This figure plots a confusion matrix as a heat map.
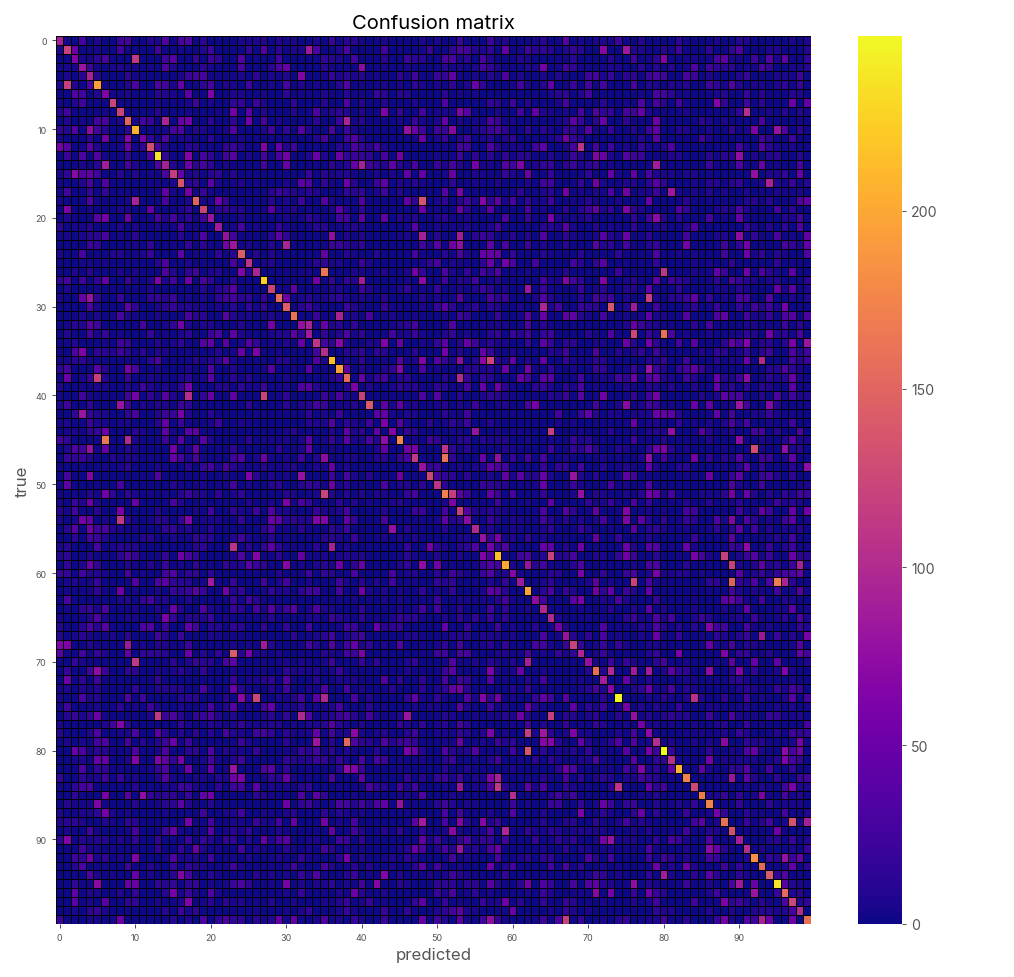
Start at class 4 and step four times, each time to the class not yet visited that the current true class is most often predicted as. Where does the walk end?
62
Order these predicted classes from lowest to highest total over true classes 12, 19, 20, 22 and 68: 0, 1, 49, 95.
49, 95, 0, 1
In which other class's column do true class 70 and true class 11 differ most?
10
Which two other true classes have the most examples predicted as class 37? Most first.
31, 34
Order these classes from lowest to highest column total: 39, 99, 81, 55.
55, 81, 39, 99
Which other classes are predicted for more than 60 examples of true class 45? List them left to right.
6, 9, 43, 90
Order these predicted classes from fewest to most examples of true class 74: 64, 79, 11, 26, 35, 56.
79, 11, 64, 56, 35, 26
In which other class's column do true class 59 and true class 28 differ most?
89
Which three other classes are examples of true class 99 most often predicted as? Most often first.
67, 93, 57
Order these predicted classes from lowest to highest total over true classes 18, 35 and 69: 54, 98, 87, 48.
87, 54, 98, 48
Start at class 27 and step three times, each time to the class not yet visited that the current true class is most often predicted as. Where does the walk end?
81
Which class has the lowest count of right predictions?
42
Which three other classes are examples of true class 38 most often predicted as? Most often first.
5, 53, 91
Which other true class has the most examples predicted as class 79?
14
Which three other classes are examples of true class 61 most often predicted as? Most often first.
95, 89, 76
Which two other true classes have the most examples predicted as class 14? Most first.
9, 65
